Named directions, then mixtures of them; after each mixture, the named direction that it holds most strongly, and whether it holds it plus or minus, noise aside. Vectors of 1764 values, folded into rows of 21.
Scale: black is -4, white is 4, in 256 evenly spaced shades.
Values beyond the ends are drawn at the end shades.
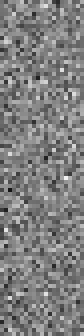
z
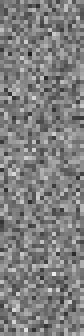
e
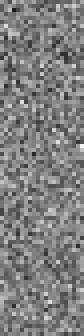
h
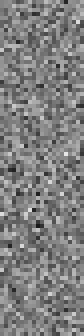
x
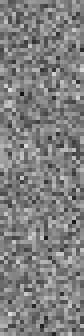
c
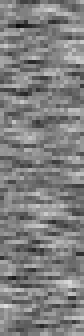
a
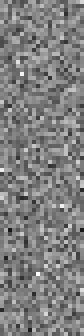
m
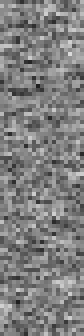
a, plus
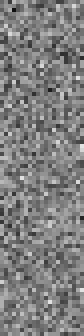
h, plus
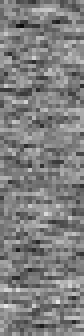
a, plus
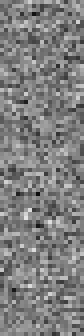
x, plus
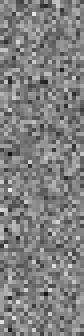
z, minus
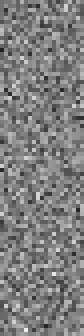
e, plus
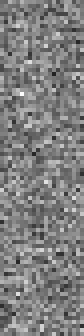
c, minus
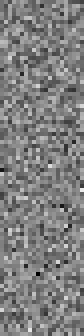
m, minus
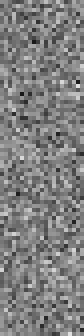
c, plus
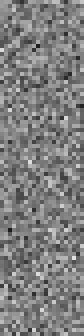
m, plus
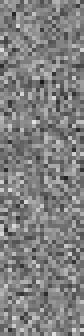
z, minus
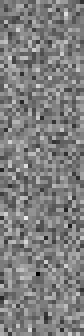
m, minus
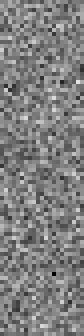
e, minus
